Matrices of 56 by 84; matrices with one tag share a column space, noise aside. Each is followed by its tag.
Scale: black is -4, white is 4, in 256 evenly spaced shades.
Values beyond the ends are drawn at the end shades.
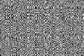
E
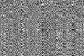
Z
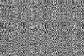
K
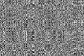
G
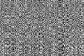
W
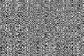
W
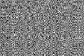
E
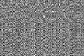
Z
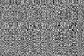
K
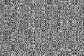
G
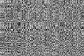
K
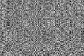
G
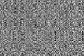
G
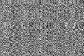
K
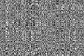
G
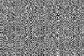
E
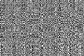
W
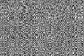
E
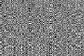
W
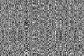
G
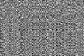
Z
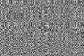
K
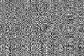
W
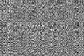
K
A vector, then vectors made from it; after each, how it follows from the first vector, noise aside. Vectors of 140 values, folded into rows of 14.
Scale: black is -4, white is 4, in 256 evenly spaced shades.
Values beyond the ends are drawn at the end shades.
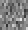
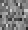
negated.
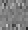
negated, partly zeroed.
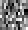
scaled up.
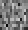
sign-scrambled.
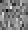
reversed, negated.
